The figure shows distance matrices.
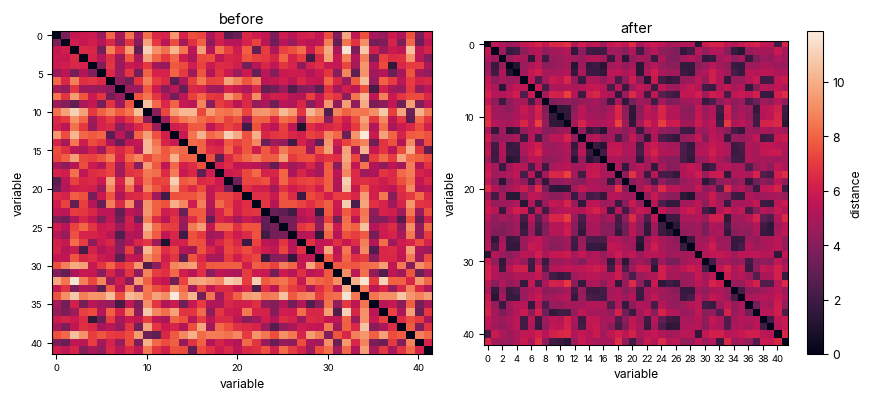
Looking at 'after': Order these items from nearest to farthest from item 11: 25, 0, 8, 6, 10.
10, 8, 6, 25, 0
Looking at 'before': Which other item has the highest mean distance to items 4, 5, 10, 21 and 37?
34
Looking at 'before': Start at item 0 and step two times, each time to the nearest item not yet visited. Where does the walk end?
20
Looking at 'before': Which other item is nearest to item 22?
33
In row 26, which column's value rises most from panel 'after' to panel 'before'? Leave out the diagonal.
39
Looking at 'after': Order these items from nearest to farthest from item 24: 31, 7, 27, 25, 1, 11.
25, 7, 1, 27, 31, 11
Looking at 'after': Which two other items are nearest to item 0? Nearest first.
29, 40
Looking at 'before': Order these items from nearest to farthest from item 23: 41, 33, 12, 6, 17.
17, 6, 12, 33, 41
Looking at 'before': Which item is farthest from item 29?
10
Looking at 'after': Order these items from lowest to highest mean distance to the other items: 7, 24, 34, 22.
34, 22, 24, 7
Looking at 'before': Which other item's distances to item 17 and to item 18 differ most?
16
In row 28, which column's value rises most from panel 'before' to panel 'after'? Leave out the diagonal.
7
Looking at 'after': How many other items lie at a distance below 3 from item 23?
8
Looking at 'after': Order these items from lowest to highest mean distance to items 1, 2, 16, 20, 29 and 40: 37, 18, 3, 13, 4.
3, 4, 37, 13, 18
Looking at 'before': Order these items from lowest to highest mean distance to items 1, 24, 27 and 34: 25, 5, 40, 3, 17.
17, 40, 5, 25, 3
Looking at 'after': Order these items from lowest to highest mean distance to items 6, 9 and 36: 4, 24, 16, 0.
16, 4, 24, 0
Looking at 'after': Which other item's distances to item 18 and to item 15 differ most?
7
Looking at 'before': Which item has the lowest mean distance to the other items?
7
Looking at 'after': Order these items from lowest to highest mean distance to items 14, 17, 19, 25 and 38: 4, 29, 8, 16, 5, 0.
8, 5, 16, 4, 29, 0
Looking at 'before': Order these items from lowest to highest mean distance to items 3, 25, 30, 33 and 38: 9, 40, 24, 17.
24, 9, 40, 17
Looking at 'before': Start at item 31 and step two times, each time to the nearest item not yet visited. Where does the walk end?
40
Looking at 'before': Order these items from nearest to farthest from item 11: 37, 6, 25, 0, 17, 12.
12, 37, 0, 6, 17, 25
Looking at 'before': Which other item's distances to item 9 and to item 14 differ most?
2
